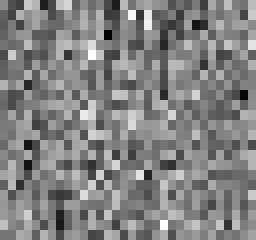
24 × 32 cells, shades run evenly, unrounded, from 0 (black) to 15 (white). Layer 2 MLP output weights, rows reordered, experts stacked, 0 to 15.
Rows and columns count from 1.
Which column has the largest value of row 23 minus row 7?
21
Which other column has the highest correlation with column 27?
29
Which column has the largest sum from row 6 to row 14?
12
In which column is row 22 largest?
4
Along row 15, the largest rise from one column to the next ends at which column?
6
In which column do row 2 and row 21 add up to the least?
31
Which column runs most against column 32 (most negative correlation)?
2
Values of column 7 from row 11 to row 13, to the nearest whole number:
10 6 9
